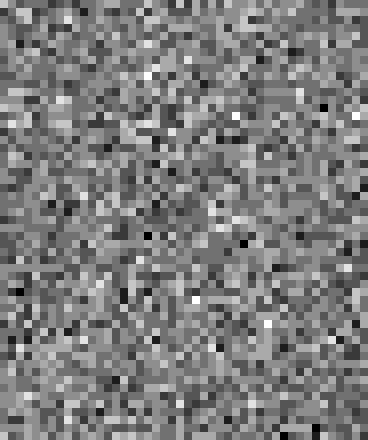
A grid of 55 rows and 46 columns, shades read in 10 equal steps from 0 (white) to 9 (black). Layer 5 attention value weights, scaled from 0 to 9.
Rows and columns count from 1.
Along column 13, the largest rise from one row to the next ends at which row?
52
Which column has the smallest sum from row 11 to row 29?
45
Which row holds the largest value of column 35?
34
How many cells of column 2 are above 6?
6
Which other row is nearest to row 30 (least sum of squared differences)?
42
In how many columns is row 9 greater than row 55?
17
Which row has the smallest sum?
15
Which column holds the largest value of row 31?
31
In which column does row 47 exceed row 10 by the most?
19
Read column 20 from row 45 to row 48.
3 4 4 5
